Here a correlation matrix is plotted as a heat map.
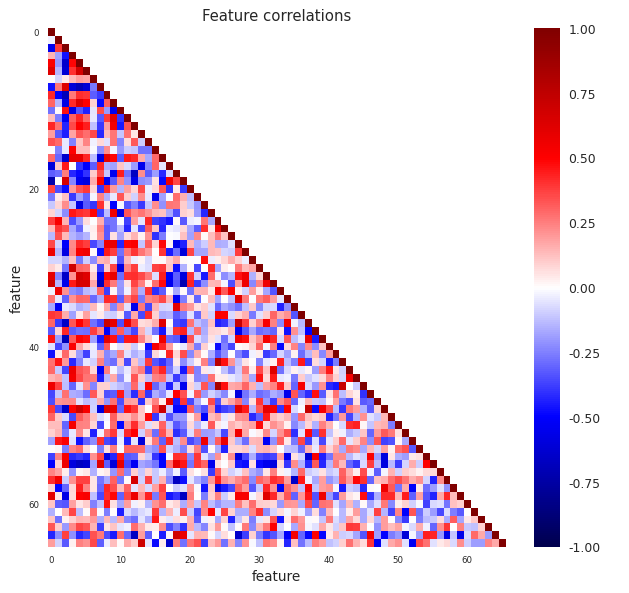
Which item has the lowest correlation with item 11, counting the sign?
2
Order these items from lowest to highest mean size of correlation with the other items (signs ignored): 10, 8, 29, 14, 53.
29, 53, 14, 10, 8
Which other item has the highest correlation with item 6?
23
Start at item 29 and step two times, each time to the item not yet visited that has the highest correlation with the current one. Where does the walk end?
52
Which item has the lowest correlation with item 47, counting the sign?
65
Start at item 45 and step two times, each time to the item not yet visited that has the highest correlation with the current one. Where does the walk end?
42
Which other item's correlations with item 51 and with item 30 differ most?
61
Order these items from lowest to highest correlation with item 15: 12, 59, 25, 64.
59, 12, 64, 25
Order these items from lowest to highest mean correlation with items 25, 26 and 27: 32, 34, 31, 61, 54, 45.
54, 32, 31, 61, 34, 45
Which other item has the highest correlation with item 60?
8
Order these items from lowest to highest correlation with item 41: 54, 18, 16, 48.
48, 16, 18, 54
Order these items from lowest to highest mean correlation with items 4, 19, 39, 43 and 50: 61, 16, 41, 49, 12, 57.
49, 41, 61, 57, 12, 16
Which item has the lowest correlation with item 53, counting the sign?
25
